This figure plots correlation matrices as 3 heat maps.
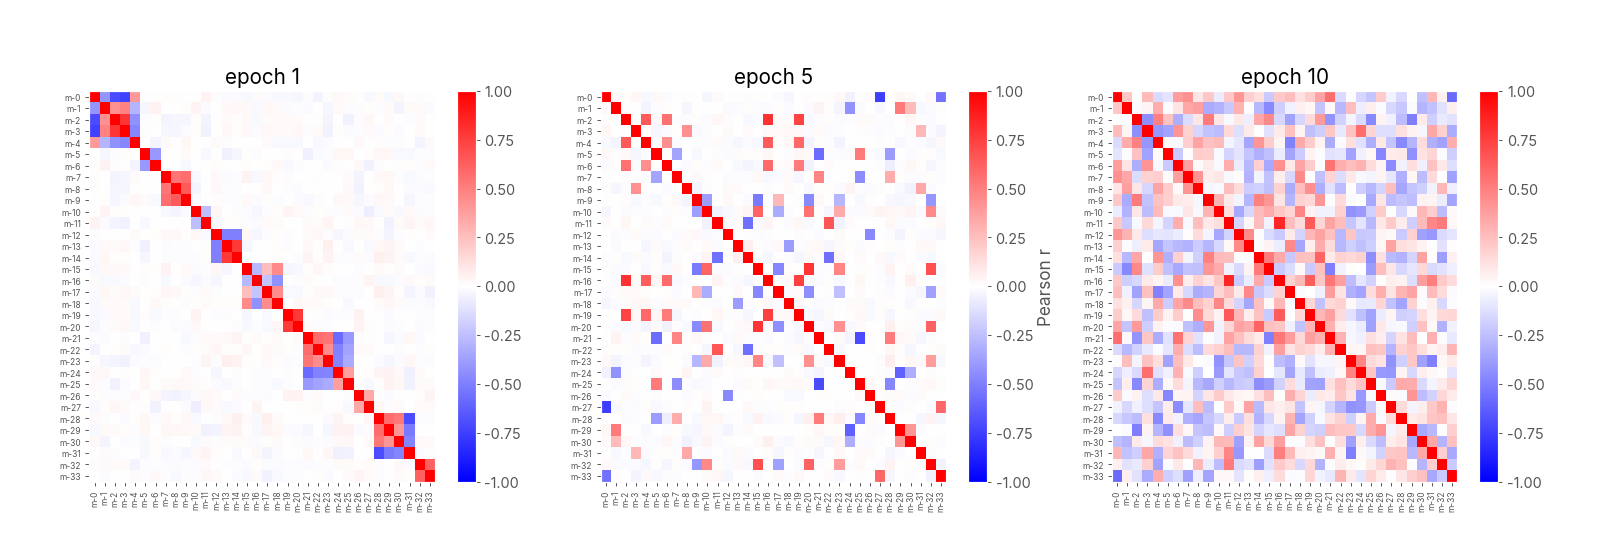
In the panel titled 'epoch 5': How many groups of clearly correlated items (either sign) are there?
9
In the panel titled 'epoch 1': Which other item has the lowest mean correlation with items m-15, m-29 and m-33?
m-31
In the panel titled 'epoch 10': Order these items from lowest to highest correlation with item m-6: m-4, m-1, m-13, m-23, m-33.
m-13, m-33, m-4, m-1, m-23
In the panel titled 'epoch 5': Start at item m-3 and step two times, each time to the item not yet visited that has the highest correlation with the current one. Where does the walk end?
m-31
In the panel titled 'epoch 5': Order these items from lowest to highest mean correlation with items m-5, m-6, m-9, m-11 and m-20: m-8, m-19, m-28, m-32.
m-28, m-8, m-32, m-19
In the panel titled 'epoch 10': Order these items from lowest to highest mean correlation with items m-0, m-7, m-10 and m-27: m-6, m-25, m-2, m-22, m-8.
m-25, m-22, m-2, m-6, m-8
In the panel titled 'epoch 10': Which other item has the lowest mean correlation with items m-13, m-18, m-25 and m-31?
m-2
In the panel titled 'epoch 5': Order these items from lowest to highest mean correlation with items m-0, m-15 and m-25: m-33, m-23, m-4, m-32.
m-33, m-4, m-23, m-32
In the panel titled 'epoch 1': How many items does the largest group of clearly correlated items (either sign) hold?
5
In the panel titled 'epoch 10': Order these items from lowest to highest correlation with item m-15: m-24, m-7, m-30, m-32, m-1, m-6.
m-1, m-6, m-7, m-32, m-24, m-30
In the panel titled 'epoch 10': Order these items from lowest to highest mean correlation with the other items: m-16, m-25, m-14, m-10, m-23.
m-25, m-23, m-10, m-14, m-16
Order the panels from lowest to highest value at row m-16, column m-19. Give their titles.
epoch 1, epoch 10, epoch 5
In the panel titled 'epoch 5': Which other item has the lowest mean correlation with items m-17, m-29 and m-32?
m-24
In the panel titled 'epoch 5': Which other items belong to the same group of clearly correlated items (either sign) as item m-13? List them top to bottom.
m-18
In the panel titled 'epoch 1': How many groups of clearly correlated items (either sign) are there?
11
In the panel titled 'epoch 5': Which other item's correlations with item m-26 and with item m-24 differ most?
m-29
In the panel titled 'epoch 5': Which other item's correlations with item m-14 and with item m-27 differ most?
m-0
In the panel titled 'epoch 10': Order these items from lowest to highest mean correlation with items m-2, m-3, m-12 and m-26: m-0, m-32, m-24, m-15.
m-24, m-32, m-15, m-0
